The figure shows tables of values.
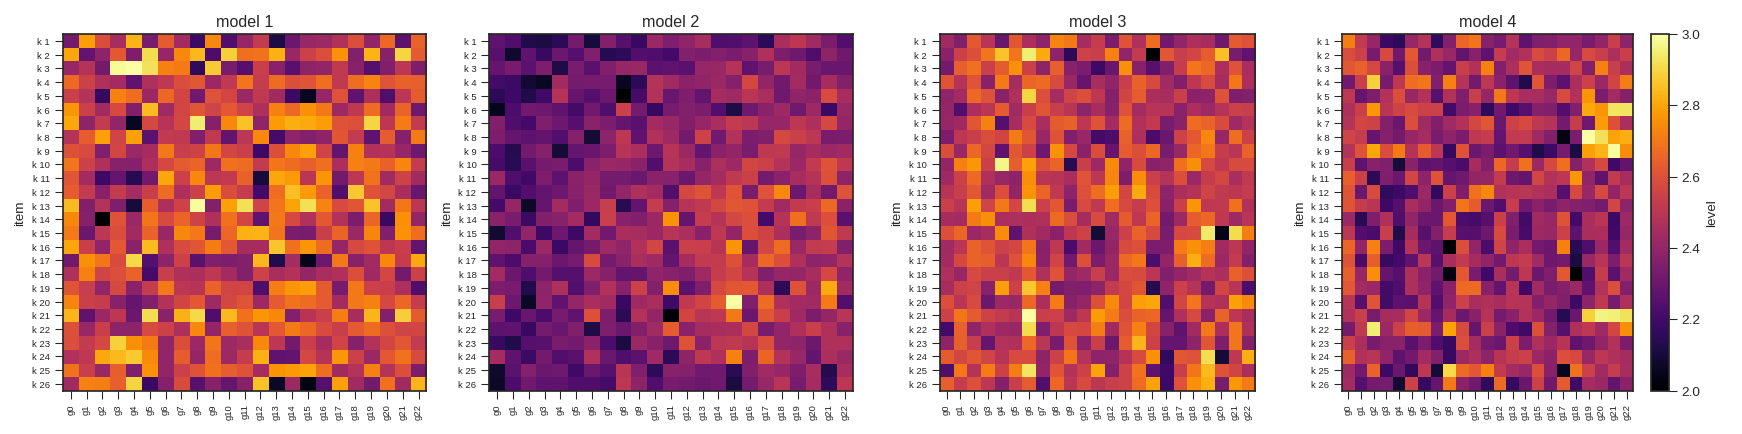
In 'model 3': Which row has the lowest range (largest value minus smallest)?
k 18
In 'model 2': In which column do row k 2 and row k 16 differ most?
g15
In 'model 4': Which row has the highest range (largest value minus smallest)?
k 8
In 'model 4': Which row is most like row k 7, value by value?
k 3
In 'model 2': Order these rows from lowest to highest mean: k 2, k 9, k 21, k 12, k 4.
k 2, k 4, k 9, k 21, k 12
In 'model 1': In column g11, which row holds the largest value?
k 13
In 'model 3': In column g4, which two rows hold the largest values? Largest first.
k 10, k 2
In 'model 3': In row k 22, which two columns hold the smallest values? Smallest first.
g0, g17
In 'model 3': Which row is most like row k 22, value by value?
k 23
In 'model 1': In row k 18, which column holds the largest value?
g1
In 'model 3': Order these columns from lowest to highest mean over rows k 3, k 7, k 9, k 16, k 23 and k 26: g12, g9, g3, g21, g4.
g12, g4, g9, g3, g21
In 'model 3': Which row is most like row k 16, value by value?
k 17
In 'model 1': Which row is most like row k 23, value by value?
k 24
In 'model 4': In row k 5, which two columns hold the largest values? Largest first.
g19, g12
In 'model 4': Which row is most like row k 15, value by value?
k 14
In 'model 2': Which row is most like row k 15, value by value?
k 10
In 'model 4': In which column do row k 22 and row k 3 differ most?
g8
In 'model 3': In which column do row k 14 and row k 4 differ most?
g3
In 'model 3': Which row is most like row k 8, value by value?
k 3
